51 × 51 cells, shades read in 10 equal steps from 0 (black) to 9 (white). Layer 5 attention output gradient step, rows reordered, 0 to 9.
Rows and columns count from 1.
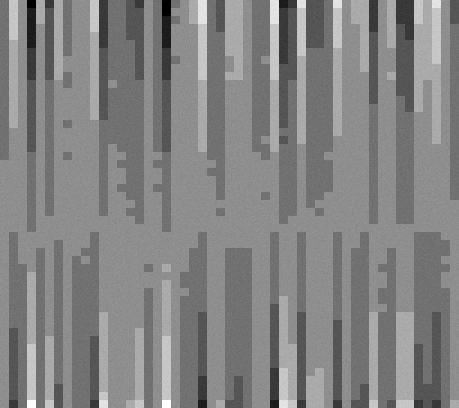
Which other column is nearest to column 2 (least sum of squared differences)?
11
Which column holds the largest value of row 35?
4
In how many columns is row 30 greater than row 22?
17
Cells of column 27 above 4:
31
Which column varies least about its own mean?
39
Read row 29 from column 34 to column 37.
5 5 5 5
